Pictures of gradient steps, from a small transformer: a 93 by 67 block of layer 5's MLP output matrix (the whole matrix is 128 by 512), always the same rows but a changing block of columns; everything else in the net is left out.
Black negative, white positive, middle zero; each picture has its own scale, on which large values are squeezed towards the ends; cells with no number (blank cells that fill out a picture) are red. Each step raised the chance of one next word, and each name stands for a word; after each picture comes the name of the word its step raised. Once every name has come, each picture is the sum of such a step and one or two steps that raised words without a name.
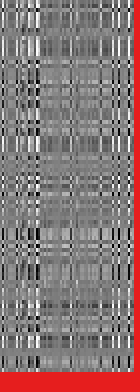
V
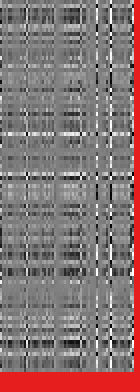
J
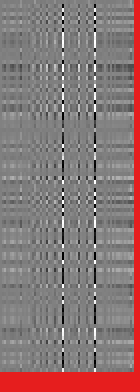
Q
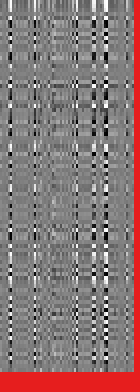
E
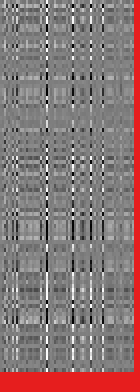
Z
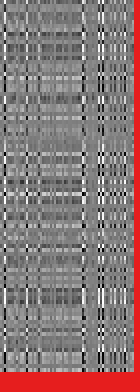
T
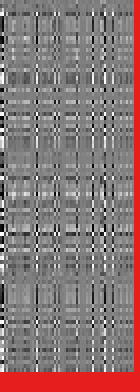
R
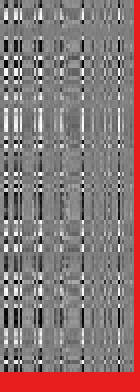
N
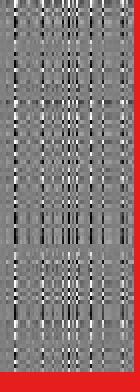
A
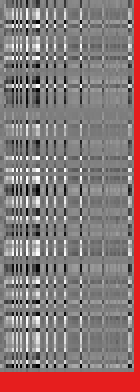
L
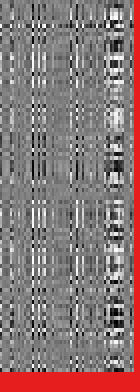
N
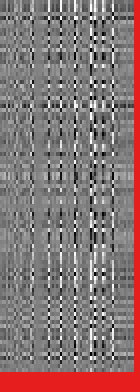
E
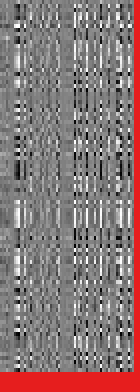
V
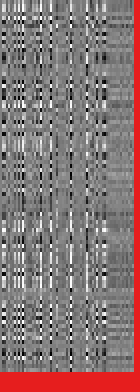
E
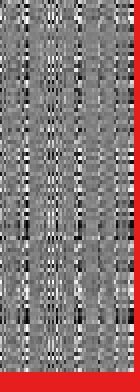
Z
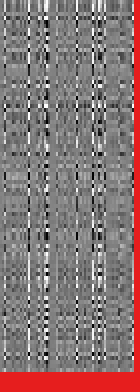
E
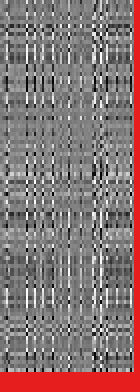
T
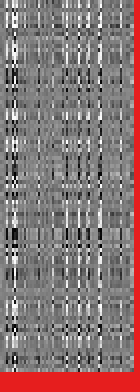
V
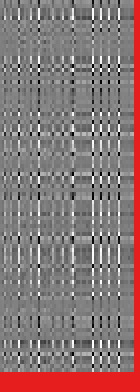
J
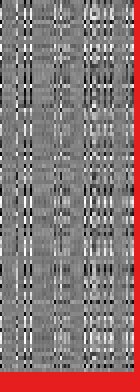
L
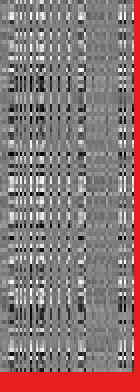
T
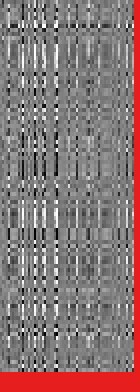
V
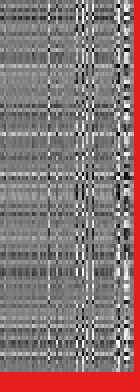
J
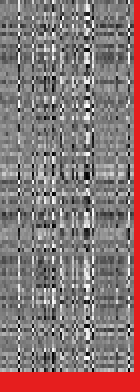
T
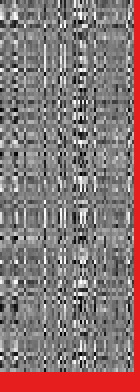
A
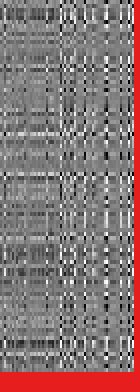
J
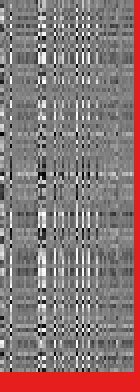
J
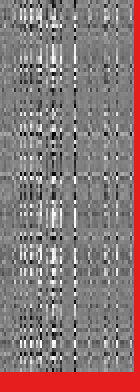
J
